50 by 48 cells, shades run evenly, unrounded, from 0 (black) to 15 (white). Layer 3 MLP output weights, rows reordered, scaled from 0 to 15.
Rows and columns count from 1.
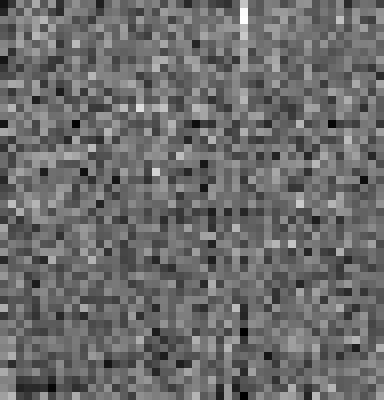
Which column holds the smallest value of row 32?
39
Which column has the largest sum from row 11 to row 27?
21
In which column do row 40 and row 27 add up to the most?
3
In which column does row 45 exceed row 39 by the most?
2
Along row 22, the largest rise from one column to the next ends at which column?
20
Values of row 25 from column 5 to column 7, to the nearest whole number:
8 7 7
